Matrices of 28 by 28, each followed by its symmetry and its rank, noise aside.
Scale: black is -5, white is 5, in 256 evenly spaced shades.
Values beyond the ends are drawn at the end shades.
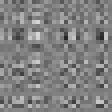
no symmetry, rank two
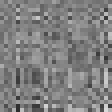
no symmetry, rank two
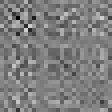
symmetric, rank three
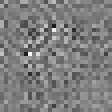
symmetric, rank three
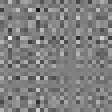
antisymmetric, rank two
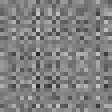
no symmetry, rank two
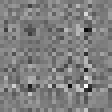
symmetric, rank two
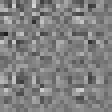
antisymmetric, rank two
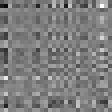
no symmetry, rank two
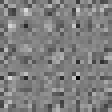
symmetric, rank three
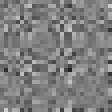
symmetric, rank two
